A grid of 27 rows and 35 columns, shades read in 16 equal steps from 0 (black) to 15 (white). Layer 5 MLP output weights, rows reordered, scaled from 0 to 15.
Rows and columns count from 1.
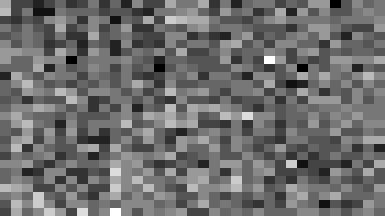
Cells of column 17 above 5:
17
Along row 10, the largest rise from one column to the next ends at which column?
2
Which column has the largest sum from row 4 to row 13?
6
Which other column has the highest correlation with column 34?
5
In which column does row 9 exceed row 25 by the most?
9
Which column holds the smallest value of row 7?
11
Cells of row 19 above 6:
11
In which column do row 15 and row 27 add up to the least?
19
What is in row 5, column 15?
4
